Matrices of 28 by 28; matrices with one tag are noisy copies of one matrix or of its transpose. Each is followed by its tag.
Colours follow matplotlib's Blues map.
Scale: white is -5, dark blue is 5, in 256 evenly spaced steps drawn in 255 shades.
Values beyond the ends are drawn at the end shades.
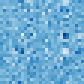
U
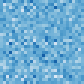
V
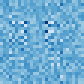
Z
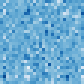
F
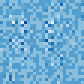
Z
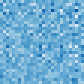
V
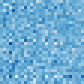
V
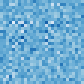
Z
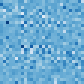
Z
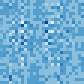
Z
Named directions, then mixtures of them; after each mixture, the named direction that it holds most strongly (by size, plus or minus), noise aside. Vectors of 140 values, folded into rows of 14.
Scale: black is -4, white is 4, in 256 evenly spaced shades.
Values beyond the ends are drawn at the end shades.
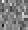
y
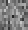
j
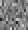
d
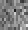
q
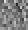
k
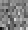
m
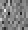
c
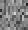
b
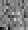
m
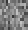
j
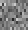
d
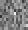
q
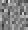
y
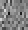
c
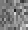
q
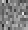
y
